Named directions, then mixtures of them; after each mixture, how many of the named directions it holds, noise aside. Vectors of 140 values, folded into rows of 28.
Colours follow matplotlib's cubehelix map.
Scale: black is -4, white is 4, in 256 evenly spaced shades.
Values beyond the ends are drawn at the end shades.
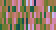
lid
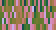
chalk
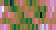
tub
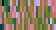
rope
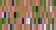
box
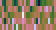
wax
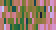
two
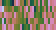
two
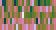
one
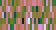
one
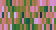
three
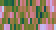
three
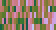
two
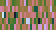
one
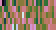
three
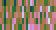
two
